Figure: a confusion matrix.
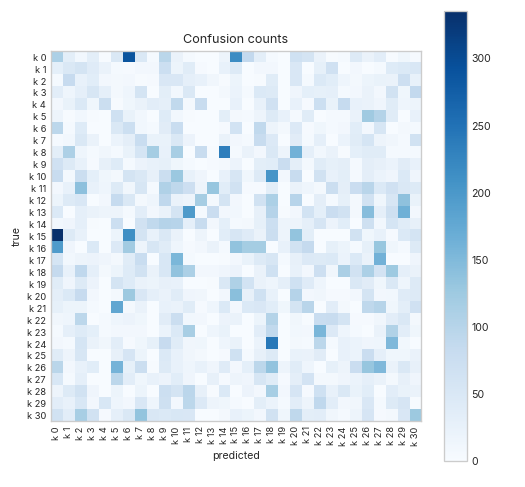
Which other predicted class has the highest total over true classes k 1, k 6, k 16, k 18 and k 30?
k 0
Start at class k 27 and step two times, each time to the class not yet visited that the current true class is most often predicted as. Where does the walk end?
k 26
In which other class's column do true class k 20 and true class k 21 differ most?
k 5
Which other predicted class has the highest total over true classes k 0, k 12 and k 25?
k 6
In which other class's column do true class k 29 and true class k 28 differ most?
k 18
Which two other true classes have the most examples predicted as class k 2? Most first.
k 11, k 30
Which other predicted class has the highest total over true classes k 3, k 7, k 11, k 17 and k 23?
k 10
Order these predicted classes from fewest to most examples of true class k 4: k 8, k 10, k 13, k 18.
k 13, k 8, k 18, k 10
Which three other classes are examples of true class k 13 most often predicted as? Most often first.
k 11, k 29, k 26
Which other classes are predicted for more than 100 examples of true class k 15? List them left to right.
k 0, k 6, k 20
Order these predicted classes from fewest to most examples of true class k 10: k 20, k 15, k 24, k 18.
k 24, k 15, k 20, k 18
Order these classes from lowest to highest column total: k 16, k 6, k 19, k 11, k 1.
k 19, k 16, k 1, k 11, k 6
